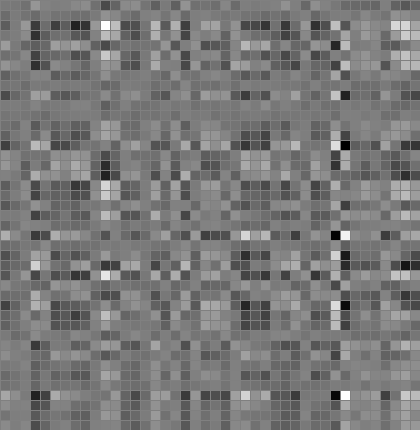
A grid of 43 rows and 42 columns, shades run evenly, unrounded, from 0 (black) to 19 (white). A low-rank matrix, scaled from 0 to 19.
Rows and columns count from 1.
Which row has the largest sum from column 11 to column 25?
3
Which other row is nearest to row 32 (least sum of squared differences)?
14
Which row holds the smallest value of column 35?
15
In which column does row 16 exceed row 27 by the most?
35
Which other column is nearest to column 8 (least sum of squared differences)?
32
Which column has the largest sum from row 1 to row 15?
11
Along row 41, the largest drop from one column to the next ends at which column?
4
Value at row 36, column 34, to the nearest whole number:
5
